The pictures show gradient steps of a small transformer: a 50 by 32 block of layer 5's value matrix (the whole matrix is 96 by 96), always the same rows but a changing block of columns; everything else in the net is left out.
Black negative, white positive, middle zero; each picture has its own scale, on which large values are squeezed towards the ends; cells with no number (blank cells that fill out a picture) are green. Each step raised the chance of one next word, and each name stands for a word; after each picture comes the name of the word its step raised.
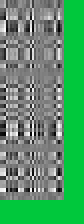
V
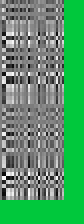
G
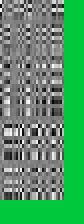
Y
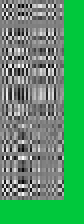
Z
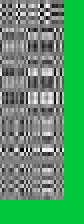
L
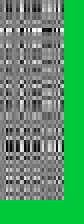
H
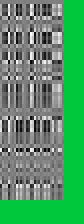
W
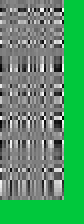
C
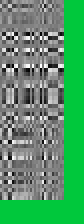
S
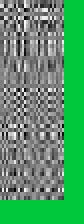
V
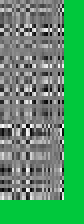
Y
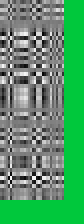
G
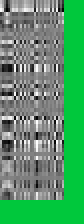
C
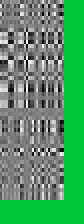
W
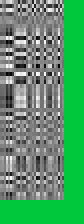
G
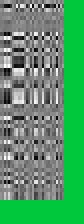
S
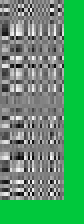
Z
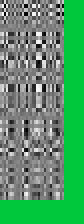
W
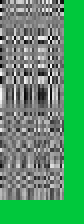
G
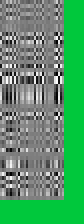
G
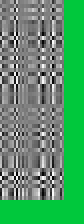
G
